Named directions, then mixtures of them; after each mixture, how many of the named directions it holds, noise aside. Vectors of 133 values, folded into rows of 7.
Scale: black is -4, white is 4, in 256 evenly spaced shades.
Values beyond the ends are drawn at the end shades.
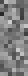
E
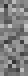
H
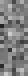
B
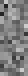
three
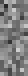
two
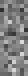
three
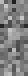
three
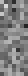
two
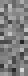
two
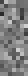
one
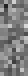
two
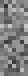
one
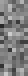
one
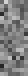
two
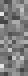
two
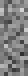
two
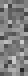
two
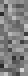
three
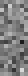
two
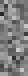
three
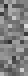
three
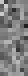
two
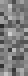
one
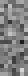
two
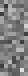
three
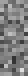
two
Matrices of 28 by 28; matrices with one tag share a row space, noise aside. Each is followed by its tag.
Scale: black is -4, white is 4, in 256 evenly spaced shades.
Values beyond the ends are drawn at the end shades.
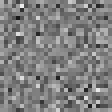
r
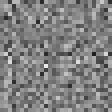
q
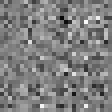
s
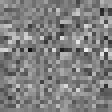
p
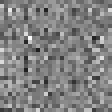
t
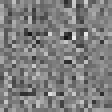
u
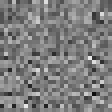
t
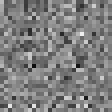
u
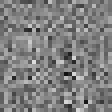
u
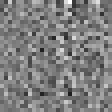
s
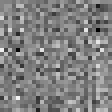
r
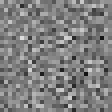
s
